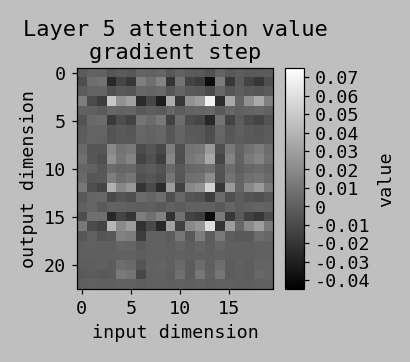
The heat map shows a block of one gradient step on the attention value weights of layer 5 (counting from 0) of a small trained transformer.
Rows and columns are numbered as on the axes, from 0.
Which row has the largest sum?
3
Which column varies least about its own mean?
16
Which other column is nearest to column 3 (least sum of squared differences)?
9
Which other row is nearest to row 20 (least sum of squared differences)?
18
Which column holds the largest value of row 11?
13
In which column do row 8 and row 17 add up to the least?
6
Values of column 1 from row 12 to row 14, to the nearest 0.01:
-0.01 0 0
